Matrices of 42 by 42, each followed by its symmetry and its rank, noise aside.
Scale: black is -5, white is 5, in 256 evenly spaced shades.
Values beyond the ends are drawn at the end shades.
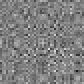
symmetric, rank three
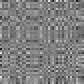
antisymmetric, rank two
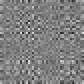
no symmetry, rank two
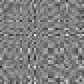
symmetric, rank three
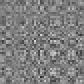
symmetric, rank two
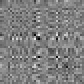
symmetric, rank three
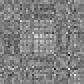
symmetric, rank three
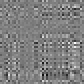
antisymmetric, rank two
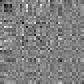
symmetric, rank three
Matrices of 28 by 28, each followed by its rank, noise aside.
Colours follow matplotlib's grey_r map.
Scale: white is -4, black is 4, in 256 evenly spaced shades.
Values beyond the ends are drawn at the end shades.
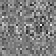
four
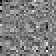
four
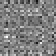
four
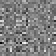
four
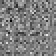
six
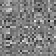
four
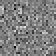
six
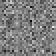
six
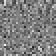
six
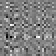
three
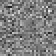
eight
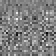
three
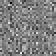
six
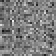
six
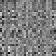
four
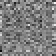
four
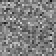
eight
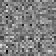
six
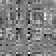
three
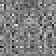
four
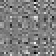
three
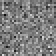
eight
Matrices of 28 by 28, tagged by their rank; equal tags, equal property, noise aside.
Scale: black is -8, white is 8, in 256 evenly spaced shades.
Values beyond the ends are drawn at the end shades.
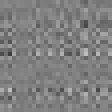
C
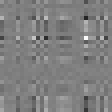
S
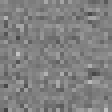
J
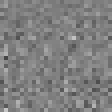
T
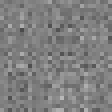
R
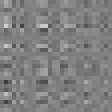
C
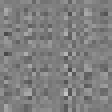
R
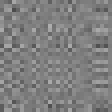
C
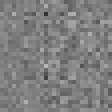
T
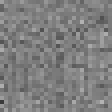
J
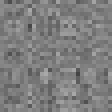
T
